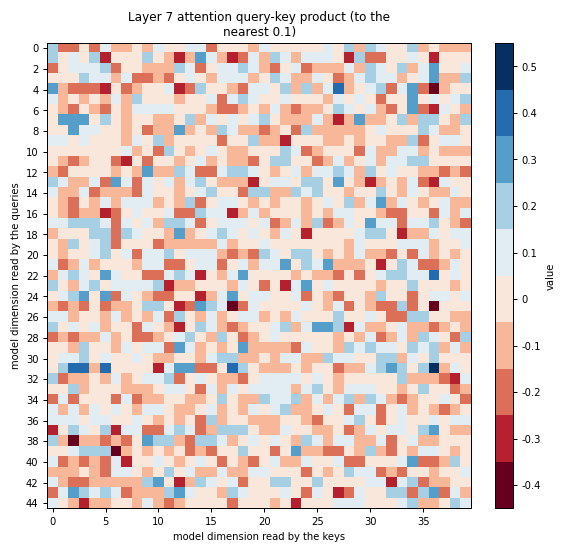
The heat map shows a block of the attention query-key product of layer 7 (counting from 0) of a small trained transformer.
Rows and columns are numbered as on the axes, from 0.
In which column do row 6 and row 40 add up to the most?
34
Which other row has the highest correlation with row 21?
27
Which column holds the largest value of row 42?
10
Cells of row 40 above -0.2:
30
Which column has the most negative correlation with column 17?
14
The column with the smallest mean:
6
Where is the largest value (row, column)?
31, 36
